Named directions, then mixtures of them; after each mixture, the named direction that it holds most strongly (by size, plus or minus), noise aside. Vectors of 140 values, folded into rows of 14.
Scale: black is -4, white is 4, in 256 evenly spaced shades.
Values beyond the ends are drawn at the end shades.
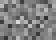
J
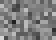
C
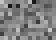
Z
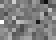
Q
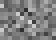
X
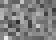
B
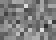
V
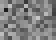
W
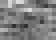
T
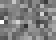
Q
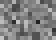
C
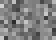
C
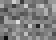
J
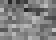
T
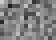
Z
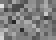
W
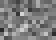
X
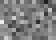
Q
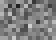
Z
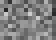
W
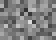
X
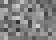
B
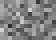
X
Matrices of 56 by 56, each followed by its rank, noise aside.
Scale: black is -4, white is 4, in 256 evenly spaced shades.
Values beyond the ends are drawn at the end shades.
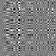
two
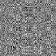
six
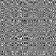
four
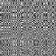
three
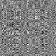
six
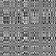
two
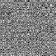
eight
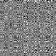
six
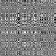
three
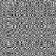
four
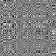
four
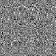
eight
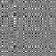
three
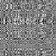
four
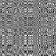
three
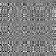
three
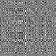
four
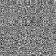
eight
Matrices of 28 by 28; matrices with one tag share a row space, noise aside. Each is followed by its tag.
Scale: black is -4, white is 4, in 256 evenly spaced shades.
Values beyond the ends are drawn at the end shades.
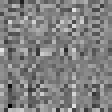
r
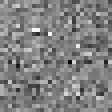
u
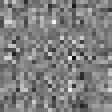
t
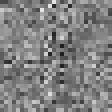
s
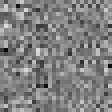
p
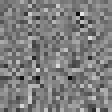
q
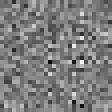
t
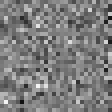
p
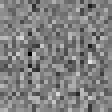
q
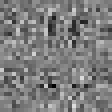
t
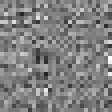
p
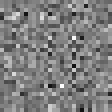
t
